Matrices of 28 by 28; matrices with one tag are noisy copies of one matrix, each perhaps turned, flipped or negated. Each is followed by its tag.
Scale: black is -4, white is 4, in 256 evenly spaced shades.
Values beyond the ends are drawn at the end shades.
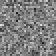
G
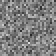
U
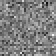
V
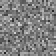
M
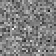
U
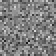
U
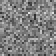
U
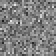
V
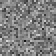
U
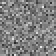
M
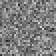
U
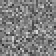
M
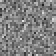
G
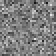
V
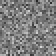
M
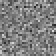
G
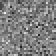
G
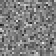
G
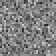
G
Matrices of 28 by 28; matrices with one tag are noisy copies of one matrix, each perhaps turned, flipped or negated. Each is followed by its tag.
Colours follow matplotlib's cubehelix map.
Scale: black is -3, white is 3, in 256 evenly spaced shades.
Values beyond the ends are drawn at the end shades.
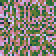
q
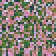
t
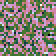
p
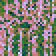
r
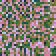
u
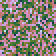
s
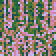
r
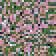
t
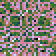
q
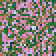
s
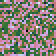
s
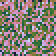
t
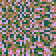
u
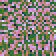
u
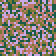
s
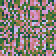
q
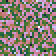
p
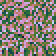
t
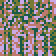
r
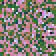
p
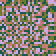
u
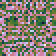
q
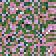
t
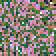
s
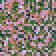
p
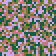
p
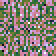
q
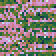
r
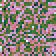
t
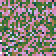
s
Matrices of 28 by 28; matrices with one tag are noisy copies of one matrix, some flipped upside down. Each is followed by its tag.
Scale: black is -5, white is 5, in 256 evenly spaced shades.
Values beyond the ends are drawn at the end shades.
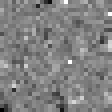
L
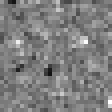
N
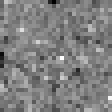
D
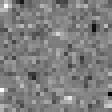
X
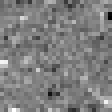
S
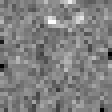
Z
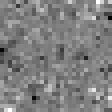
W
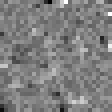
L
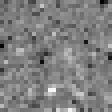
Z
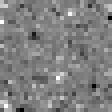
X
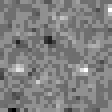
N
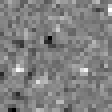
N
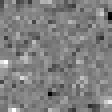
S
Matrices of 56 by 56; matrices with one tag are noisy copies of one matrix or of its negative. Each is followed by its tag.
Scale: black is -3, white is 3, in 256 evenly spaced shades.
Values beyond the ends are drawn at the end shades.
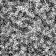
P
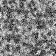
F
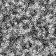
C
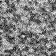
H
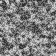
H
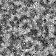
C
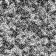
H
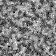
P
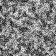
P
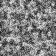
F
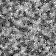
P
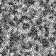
C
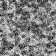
H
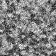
H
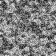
H
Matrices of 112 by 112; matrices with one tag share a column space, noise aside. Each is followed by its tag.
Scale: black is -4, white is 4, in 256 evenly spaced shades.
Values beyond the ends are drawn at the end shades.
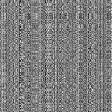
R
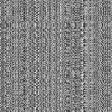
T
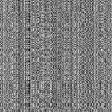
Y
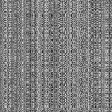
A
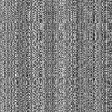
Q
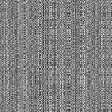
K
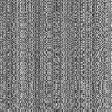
Y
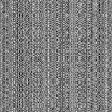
A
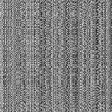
K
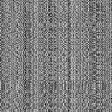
Y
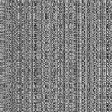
R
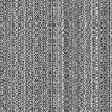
T
